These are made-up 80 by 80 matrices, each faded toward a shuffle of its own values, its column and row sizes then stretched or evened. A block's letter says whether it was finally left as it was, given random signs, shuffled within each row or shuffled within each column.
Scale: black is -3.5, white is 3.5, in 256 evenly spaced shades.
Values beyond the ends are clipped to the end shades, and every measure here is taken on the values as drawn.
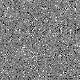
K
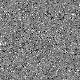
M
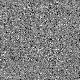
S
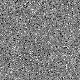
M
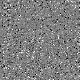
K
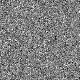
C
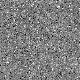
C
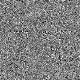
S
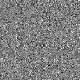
K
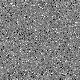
M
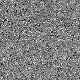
M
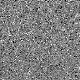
K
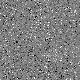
C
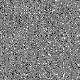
K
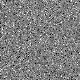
C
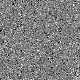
C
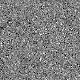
S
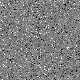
C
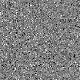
K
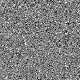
K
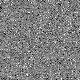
M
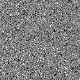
C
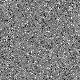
C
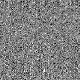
K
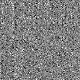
K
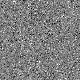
C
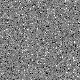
C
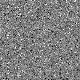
C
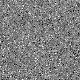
C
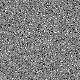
M
